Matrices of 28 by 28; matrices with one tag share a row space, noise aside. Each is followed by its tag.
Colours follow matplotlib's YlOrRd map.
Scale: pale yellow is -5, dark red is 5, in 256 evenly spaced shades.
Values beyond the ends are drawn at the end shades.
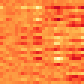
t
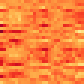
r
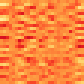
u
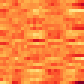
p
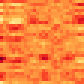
r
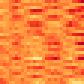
p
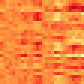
t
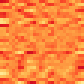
u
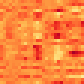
t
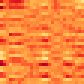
r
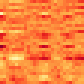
r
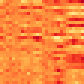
t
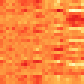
t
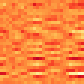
p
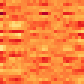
r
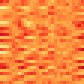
u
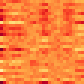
r
